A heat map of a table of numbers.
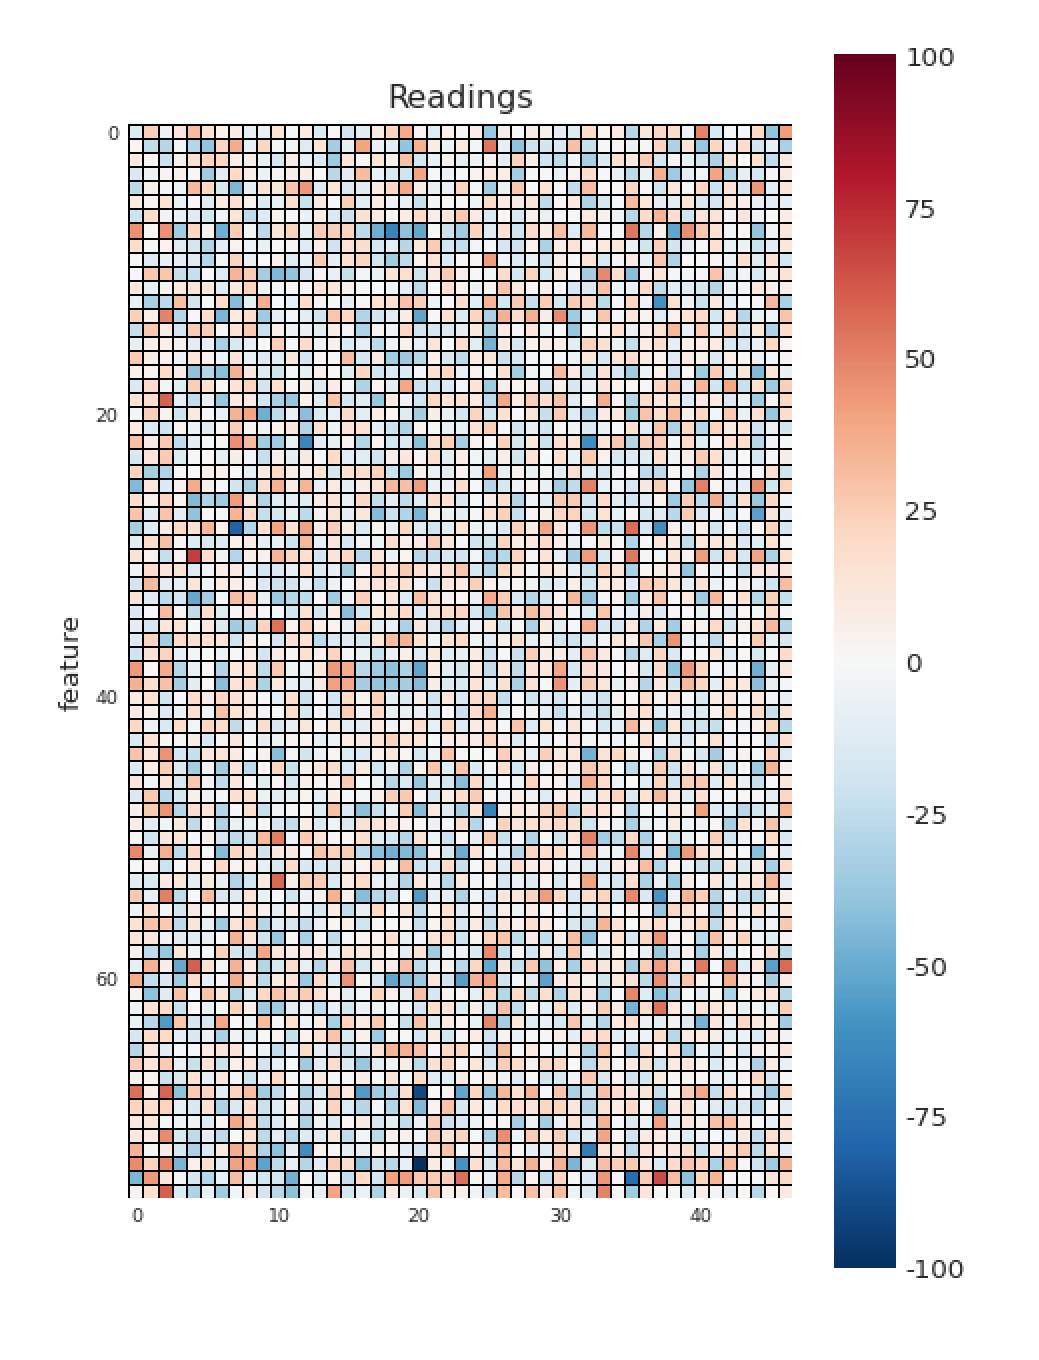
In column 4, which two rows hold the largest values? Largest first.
30, 59
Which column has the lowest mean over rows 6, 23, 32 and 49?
35
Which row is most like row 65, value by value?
31
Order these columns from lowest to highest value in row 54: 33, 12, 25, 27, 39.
25, 12, 27, 33, 39
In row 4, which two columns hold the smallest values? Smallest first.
7, 25
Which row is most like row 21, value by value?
9
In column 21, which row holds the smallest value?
58
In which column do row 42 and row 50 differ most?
10
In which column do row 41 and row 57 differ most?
37
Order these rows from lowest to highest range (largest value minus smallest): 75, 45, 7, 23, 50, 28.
23, 45, 50, 75, 7, 28
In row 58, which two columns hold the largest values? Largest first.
25, 9
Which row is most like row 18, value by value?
14
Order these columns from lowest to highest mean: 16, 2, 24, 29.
16, 29, 24, 2
